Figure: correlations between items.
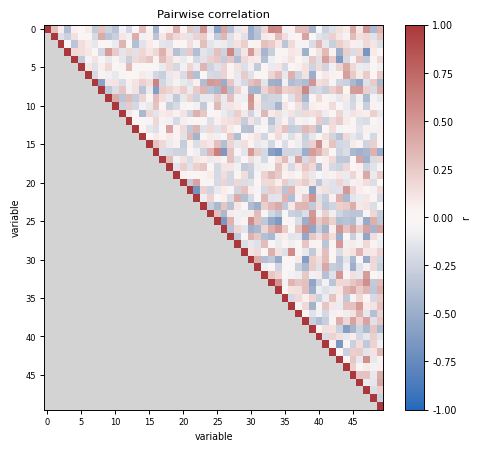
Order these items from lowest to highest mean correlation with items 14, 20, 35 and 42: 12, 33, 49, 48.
48, 33, 12, 49
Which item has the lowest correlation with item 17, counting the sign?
47
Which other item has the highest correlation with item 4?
41
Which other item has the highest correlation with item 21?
44
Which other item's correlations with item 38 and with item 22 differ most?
39
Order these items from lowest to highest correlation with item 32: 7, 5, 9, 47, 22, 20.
9, 7, 5, 20, 22, 47
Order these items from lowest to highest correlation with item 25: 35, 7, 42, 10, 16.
35, 42, 10, 7, 16
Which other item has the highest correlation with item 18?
13
